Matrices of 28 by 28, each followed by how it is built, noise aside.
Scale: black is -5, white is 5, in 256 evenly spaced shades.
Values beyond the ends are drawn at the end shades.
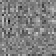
low rank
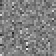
uneven columns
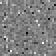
sparse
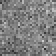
smooth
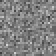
repeating rows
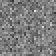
repeating rows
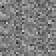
repeating rows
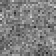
smooth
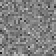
noise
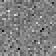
sparse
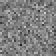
noise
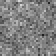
smooth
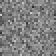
repeating rows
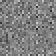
low rank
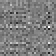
low rank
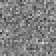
noise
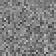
noise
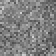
smooth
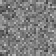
repeating rows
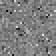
sparse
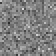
noise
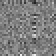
low rank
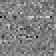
uneven rows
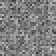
blocks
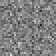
repeating rows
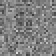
blocks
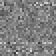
uneven rows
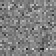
uneven rows
